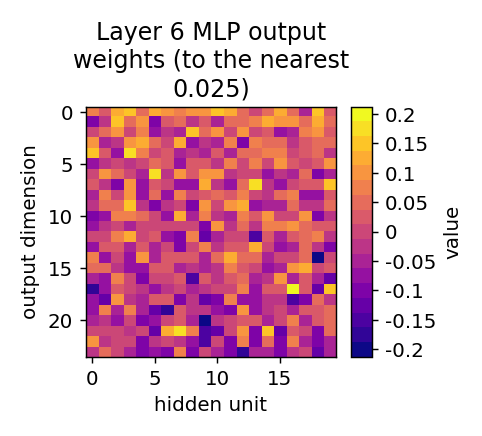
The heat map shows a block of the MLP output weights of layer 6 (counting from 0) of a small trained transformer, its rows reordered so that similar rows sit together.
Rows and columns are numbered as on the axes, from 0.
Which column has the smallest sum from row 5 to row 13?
0
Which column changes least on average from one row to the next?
4
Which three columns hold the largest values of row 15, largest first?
17, 16, 11
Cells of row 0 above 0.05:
12
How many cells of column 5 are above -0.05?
14
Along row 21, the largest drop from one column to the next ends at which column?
15
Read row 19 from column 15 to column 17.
0 -0.05 0.025
